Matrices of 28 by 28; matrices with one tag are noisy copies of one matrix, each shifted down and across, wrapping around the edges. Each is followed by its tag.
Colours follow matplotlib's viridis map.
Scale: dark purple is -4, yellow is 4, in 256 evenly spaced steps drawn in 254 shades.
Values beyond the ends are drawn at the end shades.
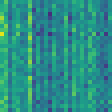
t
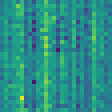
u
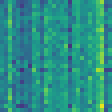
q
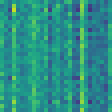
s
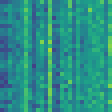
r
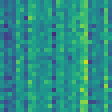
q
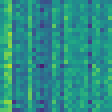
q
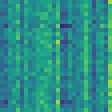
r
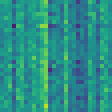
q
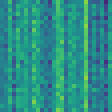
t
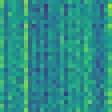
t
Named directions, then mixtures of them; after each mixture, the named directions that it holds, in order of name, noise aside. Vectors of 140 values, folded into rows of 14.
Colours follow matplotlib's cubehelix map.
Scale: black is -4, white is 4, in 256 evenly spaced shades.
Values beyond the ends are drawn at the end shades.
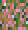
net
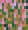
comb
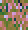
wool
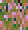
wool.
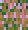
comb, wool.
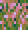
comb, net, wool.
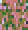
comb, net, wool.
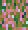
comb, net.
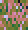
wool.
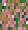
net.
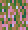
comb, net, wool.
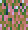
comb, net, wool.
